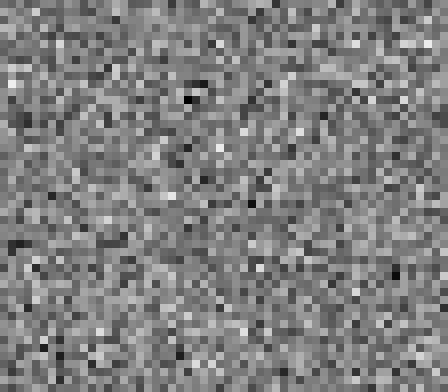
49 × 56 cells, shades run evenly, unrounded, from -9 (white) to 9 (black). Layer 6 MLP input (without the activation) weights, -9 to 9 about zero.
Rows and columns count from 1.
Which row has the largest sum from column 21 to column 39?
26
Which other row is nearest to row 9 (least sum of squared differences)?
4
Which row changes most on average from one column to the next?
13
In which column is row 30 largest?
16
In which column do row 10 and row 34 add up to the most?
12
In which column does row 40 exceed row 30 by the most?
10
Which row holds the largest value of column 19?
24
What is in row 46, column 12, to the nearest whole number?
6
